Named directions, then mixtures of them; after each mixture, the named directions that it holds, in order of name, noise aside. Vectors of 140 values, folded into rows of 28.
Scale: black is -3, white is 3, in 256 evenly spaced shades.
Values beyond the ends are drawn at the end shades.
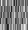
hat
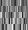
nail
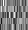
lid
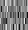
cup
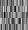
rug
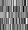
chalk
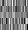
chalk, hat.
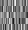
chalk, rug.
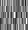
chalk, hat, lid.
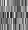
cup, hat, lid.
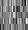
chalk, lid.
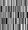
chalk, cup, hat.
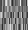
cup, nail.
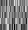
hat, rug.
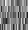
cup.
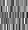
cup, rug.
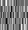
cup, hat.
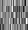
chalk, lid.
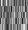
hat.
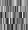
nail.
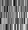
cup, hat.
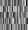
chalk, rug.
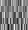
nail, rug.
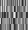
lid, rug.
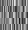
chalk, rug.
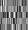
lid.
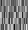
nail, rug.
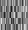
hat, rug.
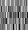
cup.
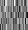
chalk, cup, lid.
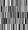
cup.
